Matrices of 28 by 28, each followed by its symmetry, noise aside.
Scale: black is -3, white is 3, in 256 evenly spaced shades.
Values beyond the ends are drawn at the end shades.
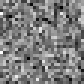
no symmetry.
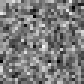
no symmetry.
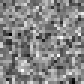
no symmetry.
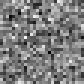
no symmetry.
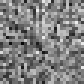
antisymmetric.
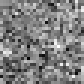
antisymmetric.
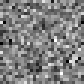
no symmetry.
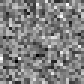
antisymmetric.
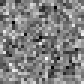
symmetric.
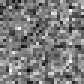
symmetric.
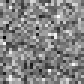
no symmetry.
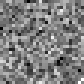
symmetric.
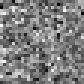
no symmetry.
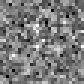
symmetric across the other diagonal.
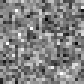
no symmetry.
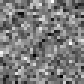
symmetric.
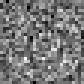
symmetric.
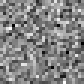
symmetric.
